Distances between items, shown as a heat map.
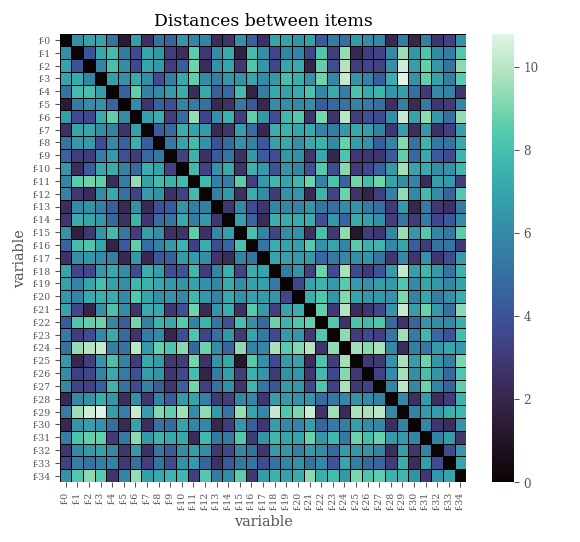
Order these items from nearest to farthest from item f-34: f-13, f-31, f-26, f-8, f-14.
f-31, f-13, f-14, f-8, f-26
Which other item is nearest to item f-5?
f-0
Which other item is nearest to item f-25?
f-15
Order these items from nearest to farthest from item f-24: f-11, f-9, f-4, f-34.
f-11, f-4, f-34, f-9
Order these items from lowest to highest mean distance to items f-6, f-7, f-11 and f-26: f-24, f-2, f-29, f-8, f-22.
f-2, f-8, f-22, f-24, f-29
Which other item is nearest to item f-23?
f-9
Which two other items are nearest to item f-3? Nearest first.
f-8, f-27
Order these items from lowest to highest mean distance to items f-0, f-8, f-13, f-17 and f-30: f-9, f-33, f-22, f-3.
f-33, f-9, f-22, f-3
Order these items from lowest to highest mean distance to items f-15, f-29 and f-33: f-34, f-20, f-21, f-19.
f-21, f-19, f-20, f-34
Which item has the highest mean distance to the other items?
f-29
